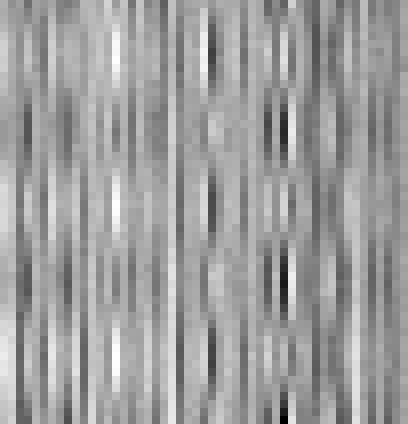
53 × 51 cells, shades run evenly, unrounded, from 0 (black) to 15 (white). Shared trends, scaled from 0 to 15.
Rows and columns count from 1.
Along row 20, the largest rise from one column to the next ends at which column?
37
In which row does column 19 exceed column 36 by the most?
53
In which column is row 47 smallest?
27
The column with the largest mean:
22
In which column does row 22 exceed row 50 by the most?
36
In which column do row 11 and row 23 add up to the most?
15
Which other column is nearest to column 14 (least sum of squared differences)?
18
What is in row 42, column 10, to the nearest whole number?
12
